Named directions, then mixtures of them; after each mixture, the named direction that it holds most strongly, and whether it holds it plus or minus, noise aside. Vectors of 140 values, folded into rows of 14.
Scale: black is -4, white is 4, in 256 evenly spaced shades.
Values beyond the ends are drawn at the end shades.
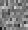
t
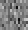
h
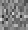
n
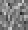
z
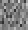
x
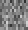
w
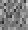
x, plus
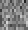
w, plus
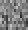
w, minus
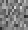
n, minus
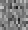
h, plus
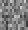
w, minus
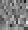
w, plus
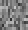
t, plus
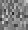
n, minus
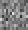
n, plus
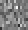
h, minus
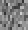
z, minus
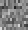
t, minus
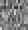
t, minus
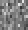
z, plus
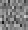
n, plus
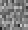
t, plus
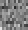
t, minus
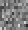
t, minus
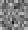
z, minus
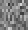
z, plus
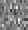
h, minus
